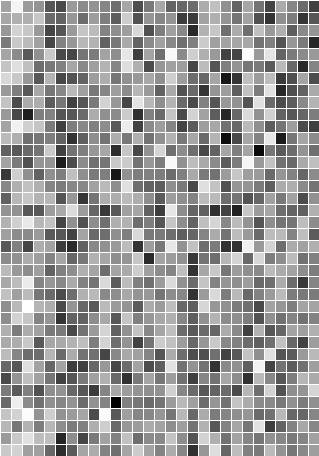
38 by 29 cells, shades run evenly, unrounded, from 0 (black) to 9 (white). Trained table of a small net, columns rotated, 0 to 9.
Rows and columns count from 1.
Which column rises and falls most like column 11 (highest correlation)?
25
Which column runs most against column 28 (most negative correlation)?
7
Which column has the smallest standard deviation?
27
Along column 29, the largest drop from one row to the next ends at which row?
4
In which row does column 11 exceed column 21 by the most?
12
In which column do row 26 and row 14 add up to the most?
16
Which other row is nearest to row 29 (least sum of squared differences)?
24
